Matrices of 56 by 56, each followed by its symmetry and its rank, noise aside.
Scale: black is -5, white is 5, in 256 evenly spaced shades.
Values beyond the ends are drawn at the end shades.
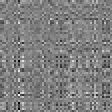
no symmetry, rank three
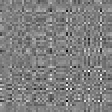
no symmetry, rank three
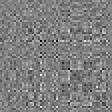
symmetric, rank three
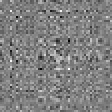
symmetric, rank four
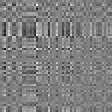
no symmetry, rank two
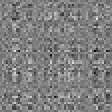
no symmetry, rank four
